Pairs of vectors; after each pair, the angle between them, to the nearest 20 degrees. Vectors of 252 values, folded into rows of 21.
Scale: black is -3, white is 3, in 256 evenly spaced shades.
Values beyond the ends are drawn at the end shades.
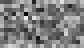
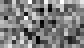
40 degrees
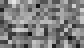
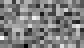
80 degrees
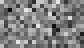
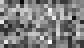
80 degrees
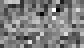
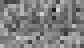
160 degrees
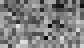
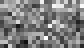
160 degrees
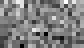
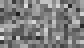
120 degrees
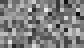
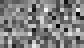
20 degrees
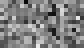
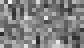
100 degrees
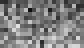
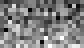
40 degrees
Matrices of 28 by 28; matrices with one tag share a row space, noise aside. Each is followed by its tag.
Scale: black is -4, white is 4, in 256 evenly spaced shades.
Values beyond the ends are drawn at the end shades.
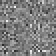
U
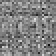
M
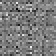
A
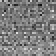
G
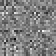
U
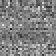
M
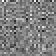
U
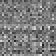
G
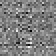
A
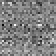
G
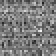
G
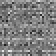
G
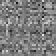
M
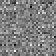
U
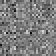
U
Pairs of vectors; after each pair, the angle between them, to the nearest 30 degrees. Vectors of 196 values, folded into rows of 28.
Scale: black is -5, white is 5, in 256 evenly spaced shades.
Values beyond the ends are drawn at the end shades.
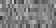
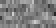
60 degrees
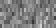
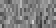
150 degrees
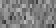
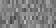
60 degrees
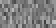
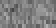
150 degrees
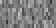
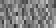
60 degrees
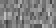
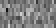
90 degrees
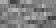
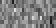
60 degrees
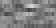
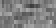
150 degrees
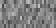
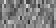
150 degrees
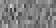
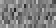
30 degrees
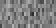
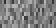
30 degrees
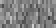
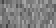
90 degrees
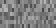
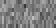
60 degrees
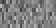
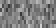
90 degrees
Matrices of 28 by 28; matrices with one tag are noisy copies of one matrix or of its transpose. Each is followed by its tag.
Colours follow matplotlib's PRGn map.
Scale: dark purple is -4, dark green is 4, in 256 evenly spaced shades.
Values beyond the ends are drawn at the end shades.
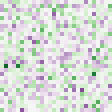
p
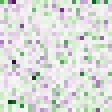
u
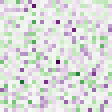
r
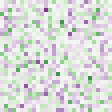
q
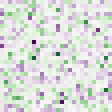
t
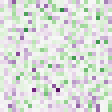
t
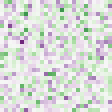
r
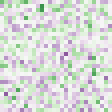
p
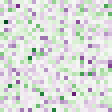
q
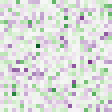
q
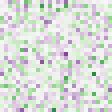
p
